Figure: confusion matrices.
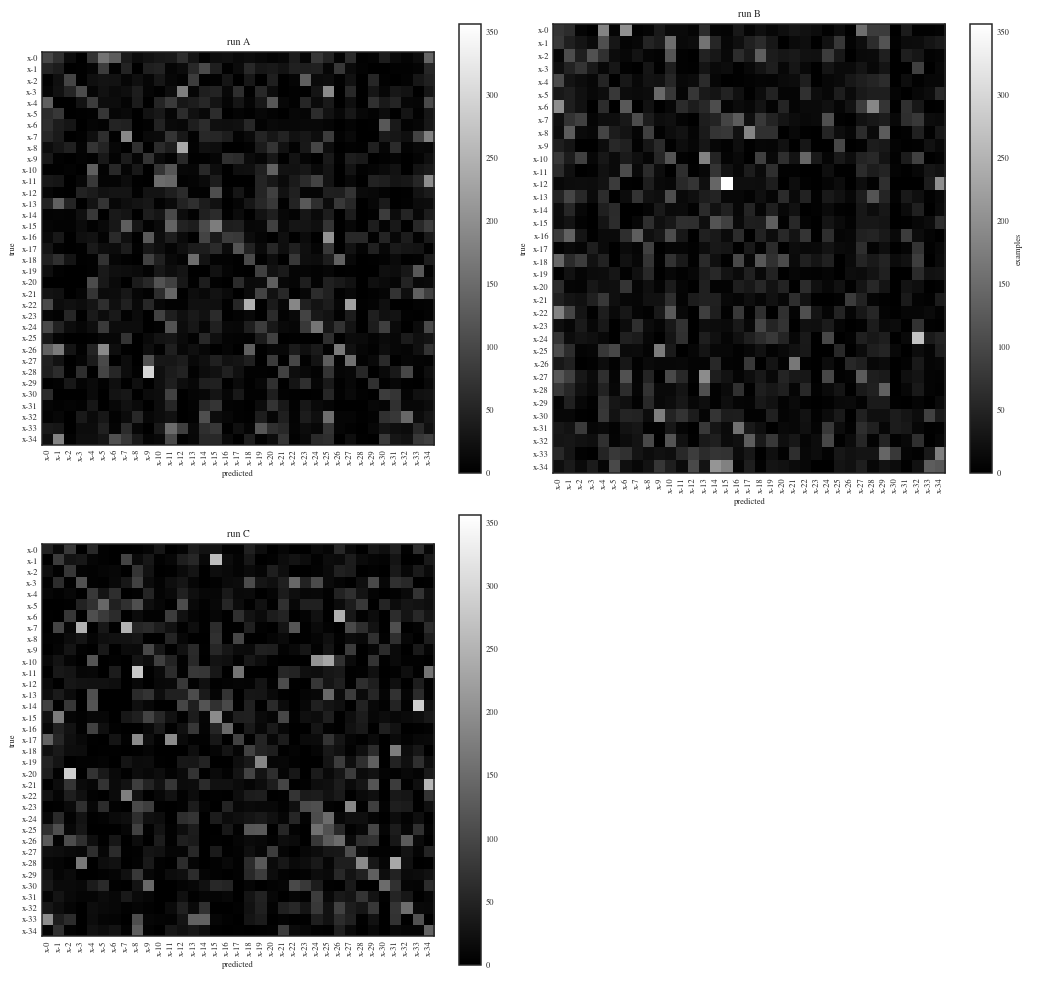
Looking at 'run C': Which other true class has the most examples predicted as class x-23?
x-30
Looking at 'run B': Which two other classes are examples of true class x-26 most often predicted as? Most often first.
x-21, x-17
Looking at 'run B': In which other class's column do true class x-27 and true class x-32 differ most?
x-13
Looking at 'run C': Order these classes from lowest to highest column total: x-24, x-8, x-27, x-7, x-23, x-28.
x-23, x-7, x-28, x-27, x-24, x-8
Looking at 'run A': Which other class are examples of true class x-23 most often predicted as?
x-10
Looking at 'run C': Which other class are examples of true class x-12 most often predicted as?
x-21
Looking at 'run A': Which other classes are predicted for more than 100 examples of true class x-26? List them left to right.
x-0, x-1, x-5, x-18
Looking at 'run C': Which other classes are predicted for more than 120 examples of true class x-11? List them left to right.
x-8, x-17, x-34
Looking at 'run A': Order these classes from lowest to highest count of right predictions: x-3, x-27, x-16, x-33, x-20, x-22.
x-33, x-16, x-3, x-20, x-27, x-22
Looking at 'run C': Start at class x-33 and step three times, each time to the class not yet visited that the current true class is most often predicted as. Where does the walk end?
x-8
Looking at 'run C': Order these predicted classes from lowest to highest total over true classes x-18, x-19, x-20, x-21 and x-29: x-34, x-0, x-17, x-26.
x-17, x-0, x-26, x-34
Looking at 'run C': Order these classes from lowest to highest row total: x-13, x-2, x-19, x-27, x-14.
x-2, x-27, x-19, x-13, x-14
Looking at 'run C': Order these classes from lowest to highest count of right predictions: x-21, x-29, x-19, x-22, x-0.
x-0, x-22, x-21, x-29, x-19
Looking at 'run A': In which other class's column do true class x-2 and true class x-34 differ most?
x-1
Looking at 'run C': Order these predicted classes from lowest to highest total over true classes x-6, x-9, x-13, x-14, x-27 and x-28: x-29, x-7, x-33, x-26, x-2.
x-7, x-29, x-2, x-26, x-33
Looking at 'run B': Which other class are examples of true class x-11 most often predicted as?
x-6
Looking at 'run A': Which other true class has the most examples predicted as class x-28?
x-16
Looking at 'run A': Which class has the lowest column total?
x-28
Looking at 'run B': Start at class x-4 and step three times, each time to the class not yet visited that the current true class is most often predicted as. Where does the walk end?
x-28
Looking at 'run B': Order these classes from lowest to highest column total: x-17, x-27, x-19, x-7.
x-7, x-17, x-19, x-27
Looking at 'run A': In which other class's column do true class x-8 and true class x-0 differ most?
x-12
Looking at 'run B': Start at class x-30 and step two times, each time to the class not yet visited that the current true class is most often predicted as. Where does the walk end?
x-25
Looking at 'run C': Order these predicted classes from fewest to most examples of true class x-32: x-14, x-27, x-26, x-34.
x-34, x-27, x-14, x-26
